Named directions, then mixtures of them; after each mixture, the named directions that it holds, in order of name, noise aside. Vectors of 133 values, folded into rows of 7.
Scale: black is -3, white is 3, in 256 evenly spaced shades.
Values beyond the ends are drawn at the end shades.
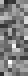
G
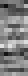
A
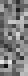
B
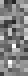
G.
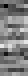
A.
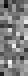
A, B, G.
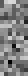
G.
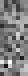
B, G.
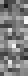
A, G.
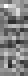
A, B.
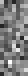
B, G.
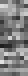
A, B.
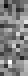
A, B, G.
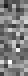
A, B, G.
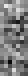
A, B.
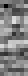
A.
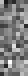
B, G.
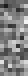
A, B, G.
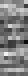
A.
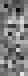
A, B.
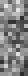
A, B.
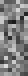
B, G.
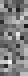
B.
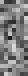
B, G.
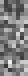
A, B, G.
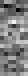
A, B, G.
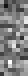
A, B, G.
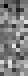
A, B, G.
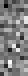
A, B, G.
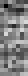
A, B.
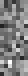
B, G.
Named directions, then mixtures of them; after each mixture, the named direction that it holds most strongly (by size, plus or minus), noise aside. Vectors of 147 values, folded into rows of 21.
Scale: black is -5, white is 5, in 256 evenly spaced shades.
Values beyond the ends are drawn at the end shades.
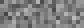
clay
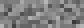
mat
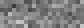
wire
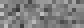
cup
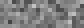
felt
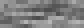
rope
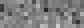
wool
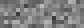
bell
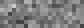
wire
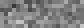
wire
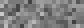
cup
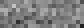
wire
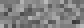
mat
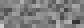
mat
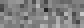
wool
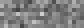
cup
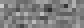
cup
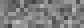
bell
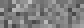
felt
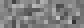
clay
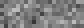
cup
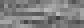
rope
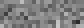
mat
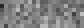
wool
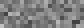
mat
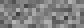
bell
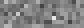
bell
